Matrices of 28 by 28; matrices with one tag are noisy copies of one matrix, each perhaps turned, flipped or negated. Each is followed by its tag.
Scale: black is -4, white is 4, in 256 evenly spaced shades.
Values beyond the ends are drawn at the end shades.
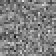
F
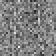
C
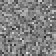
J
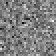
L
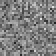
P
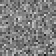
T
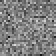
C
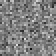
F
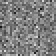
C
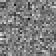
P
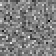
J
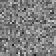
J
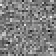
F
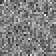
T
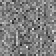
C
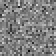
J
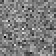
T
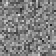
P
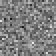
J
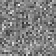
T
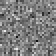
P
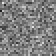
T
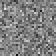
T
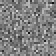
T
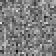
F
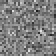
J
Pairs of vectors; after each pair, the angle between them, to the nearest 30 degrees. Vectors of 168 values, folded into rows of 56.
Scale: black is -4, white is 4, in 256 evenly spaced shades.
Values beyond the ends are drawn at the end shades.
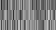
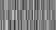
90 degrees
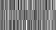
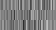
60 degrees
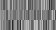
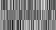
30 degrees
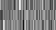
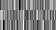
150 degrees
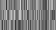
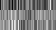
90 degrees
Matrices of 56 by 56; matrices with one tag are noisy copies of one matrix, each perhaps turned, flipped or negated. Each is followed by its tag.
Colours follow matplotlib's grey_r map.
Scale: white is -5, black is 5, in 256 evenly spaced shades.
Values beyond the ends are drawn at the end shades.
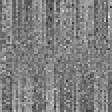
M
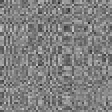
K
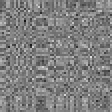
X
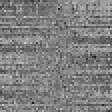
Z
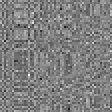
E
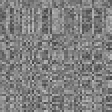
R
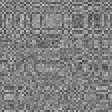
E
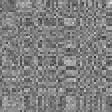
X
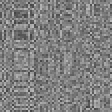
E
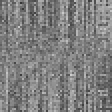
Z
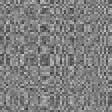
K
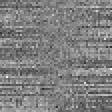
Z
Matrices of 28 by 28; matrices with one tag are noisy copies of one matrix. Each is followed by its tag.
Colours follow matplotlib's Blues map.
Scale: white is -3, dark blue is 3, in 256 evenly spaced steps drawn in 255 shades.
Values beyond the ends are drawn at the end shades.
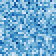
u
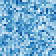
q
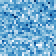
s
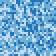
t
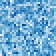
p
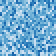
t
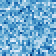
p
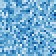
q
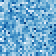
u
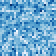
s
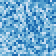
t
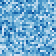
p
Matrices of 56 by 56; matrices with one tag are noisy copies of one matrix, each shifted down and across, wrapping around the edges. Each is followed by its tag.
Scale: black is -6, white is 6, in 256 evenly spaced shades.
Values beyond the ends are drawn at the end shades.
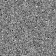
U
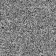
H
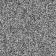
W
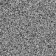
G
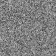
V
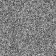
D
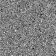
G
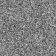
V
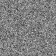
G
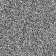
U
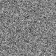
H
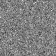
U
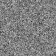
G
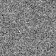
H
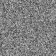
V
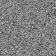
G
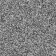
G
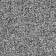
W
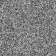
D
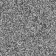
W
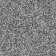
U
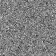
G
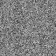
D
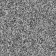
U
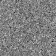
D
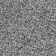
H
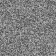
H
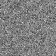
G
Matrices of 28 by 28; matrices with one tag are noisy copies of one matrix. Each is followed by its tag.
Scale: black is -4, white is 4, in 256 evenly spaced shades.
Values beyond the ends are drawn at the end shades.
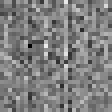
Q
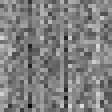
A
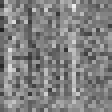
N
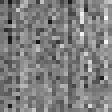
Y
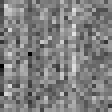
N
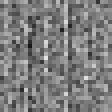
Q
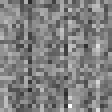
A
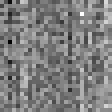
Y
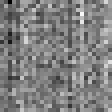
Y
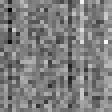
Y
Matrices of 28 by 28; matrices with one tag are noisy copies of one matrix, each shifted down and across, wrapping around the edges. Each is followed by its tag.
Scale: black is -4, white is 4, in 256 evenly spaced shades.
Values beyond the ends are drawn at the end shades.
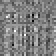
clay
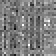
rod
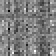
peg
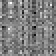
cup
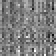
clay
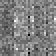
peg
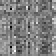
peg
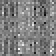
rod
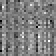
clay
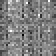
peg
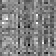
rod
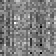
rod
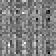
cup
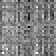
rod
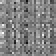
cup
